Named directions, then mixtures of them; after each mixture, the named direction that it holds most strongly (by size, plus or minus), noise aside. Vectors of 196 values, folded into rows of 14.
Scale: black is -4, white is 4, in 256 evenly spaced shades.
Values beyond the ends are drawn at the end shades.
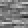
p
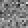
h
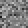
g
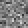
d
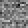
h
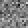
h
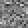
d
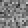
h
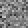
g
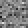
g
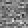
d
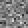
d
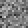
g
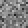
g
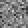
g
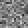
d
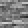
p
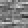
p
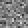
d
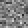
d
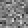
d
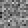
h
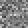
g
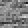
p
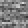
p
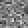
d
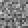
h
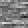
p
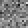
h
